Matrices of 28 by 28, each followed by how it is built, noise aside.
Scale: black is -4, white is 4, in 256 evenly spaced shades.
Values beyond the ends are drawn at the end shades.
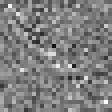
banded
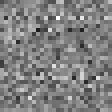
uneven rows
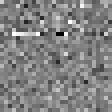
uneven rows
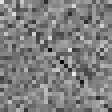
diagonal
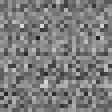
repeating columns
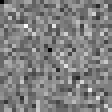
diagonal
